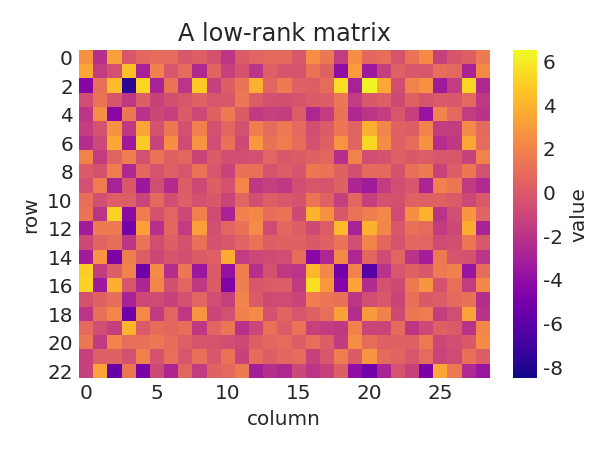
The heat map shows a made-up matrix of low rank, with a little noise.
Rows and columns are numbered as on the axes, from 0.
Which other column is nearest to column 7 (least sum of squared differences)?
9
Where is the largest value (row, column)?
2, 20
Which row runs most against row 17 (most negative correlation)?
19
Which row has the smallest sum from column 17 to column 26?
22
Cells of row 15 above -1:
17
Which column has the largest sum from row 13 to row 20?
16
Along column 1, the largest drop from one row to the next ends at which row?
15
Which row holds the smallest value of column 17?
14
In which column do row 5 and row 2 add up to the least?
3
